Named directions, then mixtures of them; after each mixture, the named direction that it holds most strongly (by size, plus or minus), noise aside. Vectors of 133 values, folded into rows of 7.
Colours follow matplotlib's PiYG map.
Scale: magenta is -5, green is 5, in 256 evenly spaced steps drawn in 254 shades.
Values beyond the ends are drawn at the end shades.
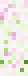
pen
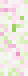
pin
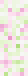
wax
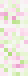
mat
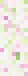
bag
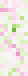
pin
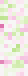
wax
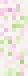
pin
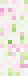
pin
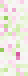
bag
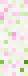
pen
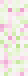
wax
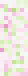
wax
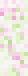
pin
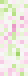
pin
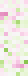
mat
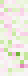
bag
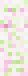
wax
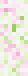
pin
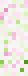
pen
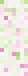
bag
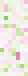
bag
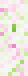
pin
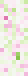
bag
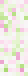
bag
